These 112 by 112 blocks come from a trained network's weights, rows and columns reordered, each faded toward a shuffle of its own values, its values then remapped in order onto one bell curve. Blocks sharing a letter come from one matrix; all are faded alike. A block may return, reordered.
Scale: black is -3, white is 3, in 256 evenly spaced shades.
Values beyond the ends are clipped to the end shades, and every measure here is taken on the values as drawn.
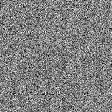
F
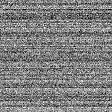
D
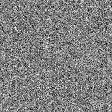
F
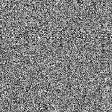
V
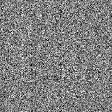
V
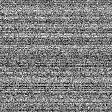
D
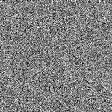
F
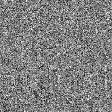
F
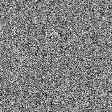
V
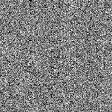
V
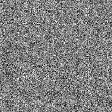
V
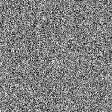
V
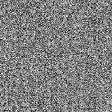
F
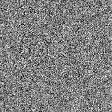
F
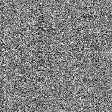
F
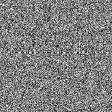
V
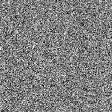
F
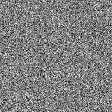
F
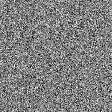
F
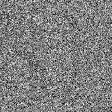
V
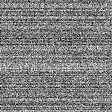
D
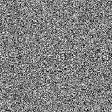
V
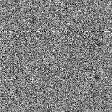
V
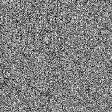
V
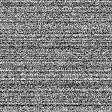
D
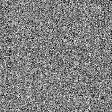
F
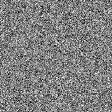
F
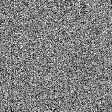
F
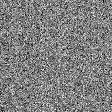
F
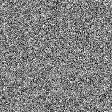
F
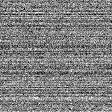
D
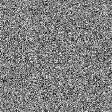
V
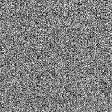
F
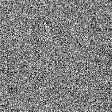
F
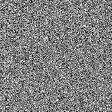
V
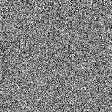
F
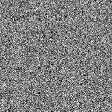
F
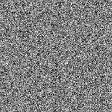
F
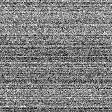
D
